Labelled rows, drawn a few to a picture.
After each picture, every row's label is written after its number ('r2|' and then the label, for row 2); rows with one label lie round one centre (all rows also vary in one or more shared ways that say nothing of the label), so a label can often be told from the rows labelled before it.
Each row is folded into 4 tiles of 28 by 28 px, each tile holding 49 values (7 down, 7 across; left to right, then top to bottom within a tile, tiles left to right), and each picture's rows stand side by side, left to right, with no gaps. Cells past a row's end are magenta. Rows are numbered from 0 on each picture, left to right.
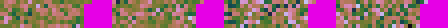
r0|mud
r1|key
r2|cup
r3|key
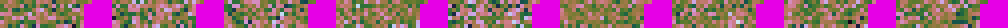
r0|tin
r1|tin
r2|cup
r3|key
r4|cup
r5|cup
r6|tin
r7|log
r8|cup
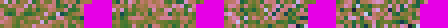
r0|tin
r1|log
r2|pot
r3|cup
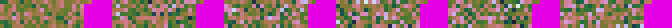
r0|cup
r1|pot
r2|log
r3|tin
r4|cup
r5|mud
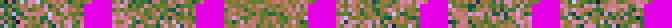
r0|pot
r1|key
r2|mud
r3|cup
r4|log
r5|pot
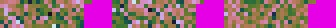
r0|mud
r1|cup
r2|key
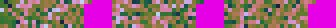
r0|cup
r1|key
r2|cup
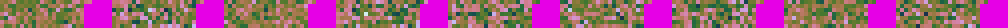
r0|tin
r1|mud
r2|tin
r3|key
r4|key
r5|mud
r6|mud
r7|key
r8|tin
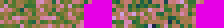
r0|log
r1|cup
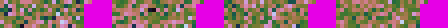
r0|tin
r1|key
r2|tin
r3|tin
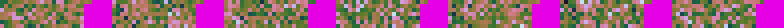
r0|cup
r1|pot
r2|pot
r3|pot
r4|log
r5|pot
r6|key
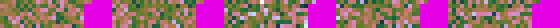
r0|tin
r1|key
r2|log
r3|cup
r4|mud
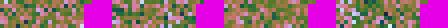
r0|log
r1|mud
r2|mud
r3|log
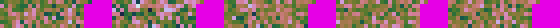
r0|mud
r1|pot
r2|pot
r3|tin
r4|pot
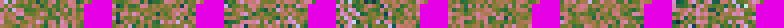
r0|tin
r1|pot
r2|cup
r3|tin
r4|pot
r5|tin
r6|pot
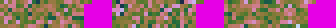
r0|mud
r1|log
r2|pot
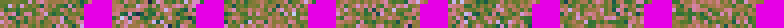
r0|key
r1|pot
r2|mud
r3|tin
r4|tin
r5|log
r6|cup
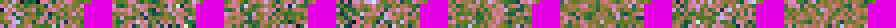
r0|key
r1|pot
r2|cup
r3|mud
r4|tin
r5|cup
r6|mud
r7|mud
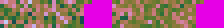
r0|mud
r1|log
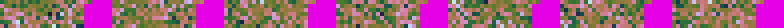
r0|mud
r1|cup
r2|tin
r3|log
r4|mud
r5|key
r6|cup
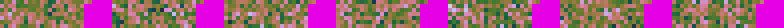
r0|cup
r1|log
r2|pot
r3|pot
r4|log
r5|tin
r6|pot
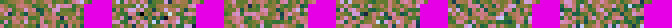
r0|cup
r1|tin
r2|mud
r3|tin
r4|pot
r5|mud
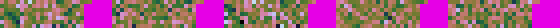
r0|log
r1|tin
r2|tin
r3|log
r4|tin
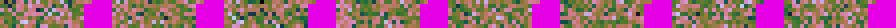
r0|key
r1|tin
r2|pot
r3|key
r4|tin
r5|cup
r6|mud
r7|mud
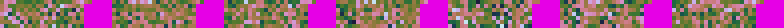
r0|tin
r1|cup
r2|pot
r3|tin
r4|key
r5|key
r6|cup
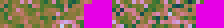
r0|tin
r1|tin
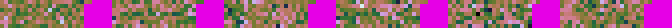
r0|key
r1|key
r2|mud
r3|pot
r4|key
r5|cup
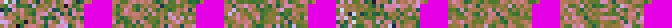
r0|tin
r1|log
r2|key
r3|cup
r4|log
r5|key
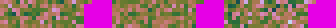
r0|log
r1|key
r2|tin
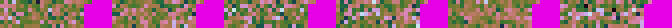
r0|cup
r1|key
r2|key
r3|log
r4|log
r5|log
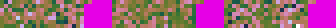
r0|log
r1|mud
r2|pot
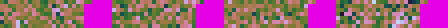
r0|mud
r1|log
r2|tin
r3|key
